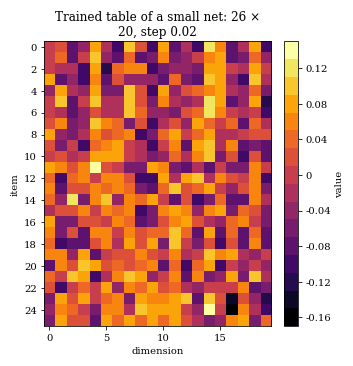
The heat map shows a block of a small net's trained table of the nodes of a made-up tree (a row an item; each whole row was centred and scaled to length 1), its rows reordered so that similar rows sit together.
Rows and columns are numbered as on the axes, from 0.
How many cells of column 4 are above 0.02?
15
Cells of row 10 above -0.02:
12
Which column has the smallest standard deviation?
19
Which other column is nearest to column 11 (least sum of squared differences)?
6
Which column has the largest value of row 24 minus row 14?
14
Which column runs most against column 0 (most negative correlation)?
1
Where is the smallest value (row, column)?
24, 16
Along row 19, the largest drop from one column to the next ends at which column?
4
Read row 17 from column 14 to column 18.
0.08 -0.08 0.04 -0.08 0.04
